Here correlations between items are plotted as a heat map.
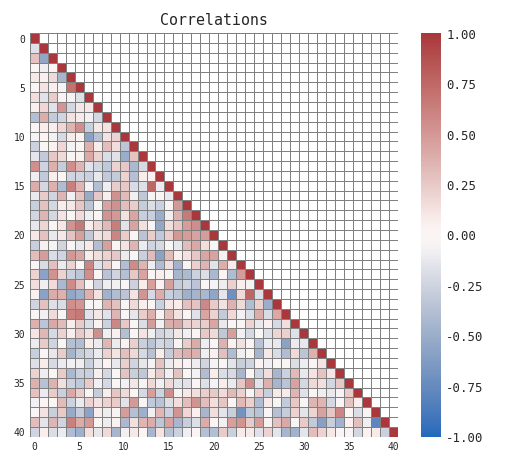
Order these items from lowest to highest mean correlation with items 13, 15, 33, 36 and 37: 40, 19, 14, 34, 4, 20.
40, 14, 34, 19, 20, 4
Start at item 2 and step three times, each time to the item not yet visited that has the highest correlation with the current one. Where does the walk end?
12
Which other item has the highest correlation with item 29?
9
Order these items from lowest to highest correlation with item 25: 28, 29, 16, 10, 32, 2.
32, 16, 29, 10, 2, 28
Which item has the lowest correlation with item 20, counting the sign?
26
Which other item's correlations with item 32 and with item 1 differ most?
22
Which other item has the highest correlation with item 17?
18
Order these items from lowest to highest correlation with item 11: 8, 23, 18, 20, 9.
20, 9, 8, 18, 23
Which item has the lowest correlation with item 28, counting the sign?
31
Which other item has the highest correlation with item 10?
38
